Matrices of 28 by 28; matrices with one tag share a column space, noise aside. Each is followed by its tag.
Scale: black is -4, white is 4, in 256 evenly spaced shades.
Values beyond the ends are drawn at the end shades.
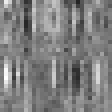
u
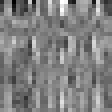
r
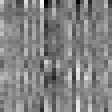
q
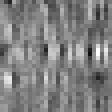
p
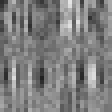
u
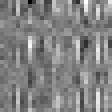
r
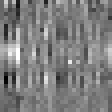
p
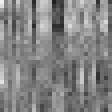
u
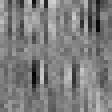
u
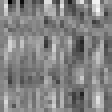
r
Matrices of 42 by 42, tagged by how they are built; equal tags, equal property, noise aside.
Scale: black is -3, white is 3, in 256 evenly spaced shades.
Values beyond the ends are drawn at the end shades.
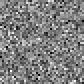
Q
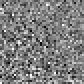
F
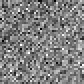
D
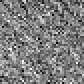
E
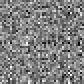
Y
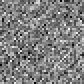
D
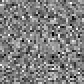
Y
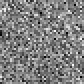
E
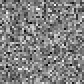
Q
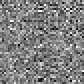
Y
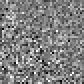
F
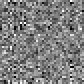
Y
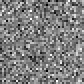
Q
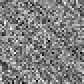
E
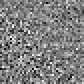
F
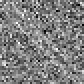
E
